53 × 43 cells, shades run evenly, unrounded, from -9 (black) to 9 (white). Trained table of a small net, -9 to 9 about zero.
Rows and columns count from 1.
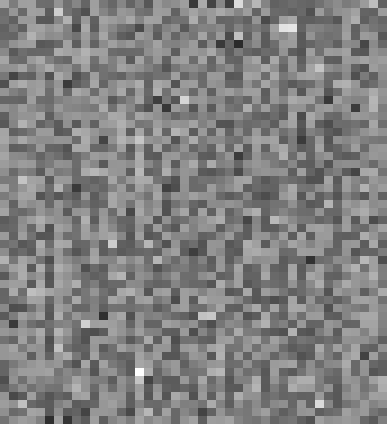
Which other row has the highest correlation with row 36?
34
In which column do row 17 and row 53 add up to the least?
8
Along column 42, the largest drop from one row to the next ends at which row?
2
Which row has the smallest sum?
32
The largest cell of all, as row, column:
47, 16
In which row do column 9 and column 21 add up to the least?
4
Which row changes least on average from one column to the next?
15
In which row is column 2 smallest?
41
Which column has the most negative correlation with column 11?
33
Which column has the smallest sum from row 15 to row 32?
38
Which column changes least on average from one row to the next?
39
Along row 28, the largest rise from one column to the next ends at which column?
31
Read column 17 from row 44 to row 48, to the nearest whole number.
-2 1 2 3 -4
